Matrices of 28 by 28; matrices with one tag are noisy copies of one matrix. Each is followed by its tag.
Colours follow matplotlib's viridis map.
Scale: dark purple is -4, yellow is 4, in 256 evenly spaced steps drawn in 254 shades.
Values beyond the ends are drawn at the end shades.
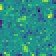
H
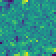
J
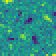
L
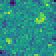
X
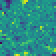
J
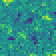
L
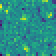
H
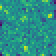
H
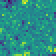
J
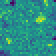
X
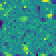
H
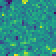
J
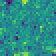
J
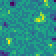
X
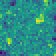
X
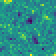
L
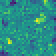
X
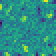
H
